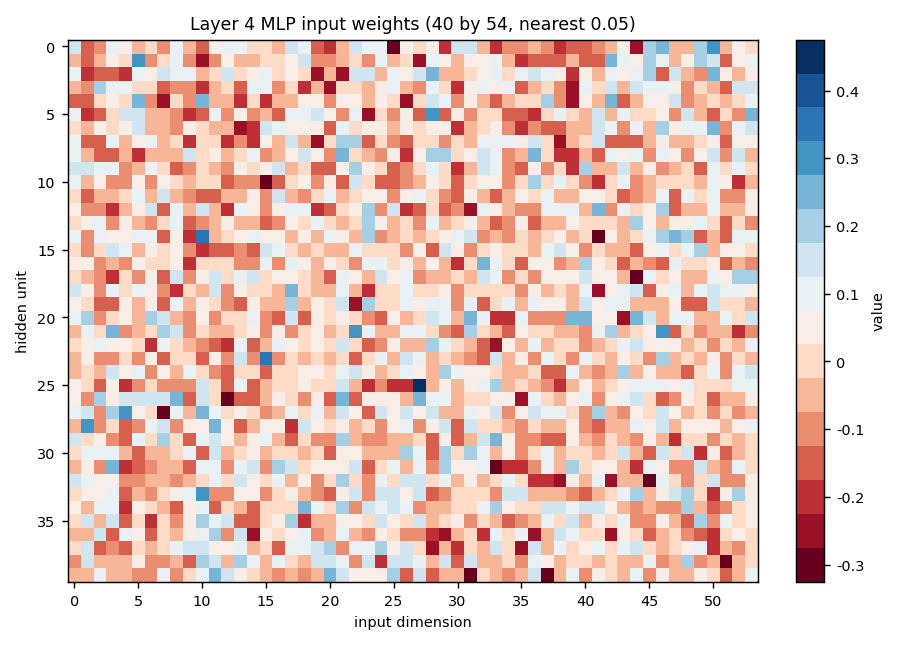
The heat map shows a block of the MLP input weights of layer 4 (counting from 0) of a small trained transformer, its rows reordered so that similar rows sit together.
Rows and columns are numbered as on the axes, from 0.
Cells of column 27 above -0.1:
31
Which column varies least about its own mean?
0
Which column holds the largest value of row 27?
4
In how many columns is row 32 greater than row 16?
25
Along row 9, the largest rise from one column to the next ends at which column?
40
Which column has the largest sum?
21
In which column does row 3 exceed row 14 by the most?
41
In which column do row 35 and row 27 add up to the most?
10
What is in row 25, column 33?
0.2
